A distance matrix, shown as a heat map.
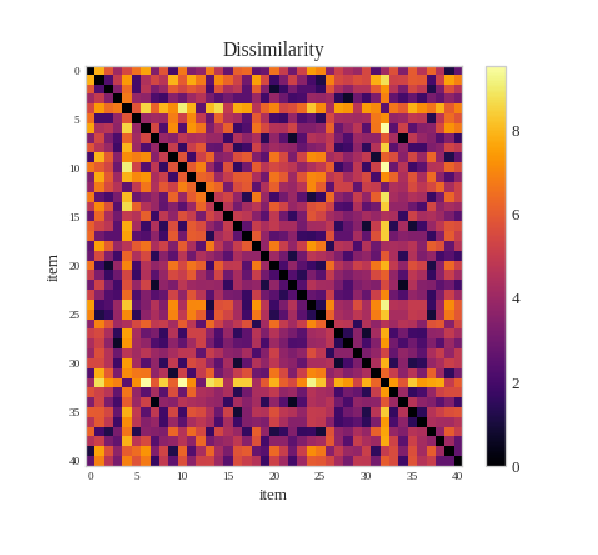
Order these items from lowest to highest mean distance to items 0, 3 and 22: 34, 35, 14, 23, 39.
34, 39, 23, 14, 35
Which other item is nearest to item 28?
3
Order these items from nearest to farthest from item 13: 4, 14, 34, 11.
34, 14, 11, 4
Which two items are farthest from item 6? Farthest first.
32, 4
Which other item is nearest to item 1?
25
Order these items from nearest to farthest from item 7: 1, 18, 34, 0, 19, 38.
34, 19, 38, 0, 18, 1
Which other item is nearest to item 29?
26
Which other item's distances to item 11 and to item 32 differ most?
4
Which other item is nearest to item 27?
30
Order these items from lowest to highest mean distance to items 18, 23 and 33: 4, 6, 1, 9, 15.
15, 6, 9, 1, 4
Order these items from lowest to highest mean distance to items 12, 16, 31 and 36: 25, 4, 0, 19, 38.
19, 0, 38, 25, 4
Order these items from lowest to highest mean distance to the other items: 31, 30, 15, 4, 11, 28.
28, 30, 15, 31, 11, 4
